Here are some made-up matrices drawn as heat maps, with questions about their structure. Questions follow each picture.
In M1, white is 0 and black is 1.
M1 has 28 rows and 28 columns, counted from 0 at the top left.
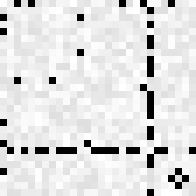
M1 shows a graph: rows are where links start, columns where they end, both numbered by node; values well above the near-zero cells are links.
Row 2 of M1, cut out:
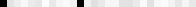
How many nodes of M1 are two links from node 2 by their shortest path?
5
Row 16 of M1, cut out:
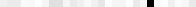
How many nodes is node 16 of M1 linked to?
1
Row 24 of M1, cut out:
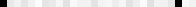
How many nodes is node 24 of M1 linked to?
2
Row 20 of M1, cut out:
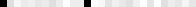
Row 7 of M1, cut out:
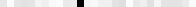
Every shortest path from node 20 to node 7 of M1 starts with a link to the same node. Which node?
node 0
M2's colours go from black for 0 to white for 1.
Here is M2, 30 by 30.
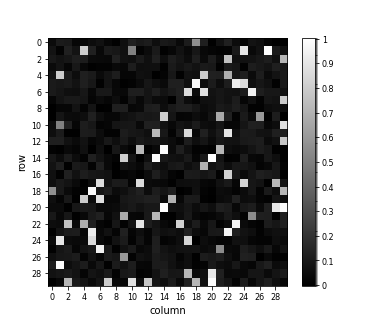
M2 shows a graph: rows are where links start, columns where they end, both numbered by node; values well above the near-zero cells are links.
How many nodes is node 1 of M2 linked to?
4
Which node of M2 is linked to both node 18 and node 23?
node 5
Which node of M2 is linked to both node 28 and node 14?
node 20
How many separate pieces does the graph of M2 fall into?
3
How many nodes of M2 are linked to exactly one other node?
7
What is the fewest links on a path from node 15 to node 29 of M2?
5
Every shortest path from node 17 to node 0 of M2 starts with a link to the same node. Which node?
node 24
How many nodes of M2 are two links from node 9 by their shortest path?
3
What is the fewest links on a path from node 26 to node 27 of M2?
7
